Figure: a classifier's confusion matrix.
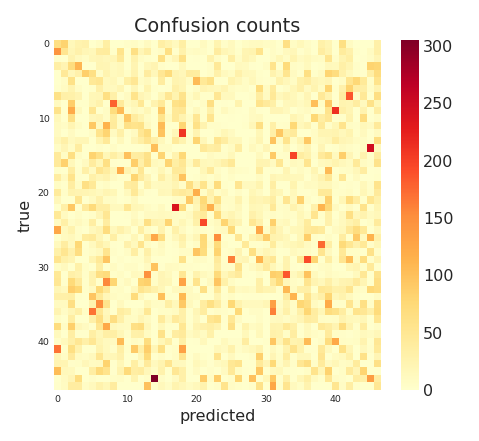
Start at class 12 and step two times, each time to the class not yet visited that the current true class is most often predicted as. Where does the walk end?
11
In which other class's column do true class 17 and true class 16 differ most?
9
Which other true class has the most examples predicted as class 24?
46
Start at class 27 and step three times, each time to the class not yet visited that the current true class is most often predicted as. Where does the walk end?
42
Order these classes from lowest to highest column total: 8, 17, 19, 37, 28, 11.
19, 28, 37, 8, 17, 11
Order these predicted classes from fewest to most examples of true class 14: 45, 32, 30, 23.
32, 30, 23, 45
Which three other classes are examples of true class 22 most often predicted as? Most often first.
17, 38, 2
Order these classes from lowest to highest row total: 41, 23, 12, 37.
23, 37, 12, 41
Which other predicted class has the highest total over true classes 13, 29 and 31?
36
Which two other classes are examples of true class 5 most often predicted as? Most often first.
20, 43
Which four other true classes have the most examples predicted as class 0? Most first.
41, 1, 25, 44
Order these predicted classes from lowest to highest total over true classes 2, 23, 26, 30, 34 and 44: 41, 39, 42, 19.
19, 41, 42, 39
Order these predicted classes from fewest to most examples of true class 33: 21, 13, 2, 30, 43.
43, 30, 13, 21, 2
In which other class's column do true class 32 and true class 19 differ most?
7
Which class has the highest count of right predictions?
8
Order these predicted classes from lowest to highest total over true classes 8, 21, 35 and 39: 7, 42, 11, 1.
1, 11, 7, 42
